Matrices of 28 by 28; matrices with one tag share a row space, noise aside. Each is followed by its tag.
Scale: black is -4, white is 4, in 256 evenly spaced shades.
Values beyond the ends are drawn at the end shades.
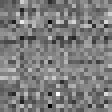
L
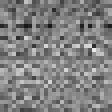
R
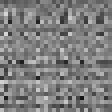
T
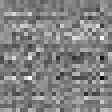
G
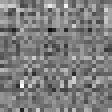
L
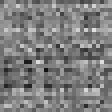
G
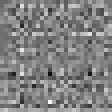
L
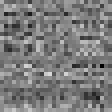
G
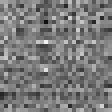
T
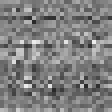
R
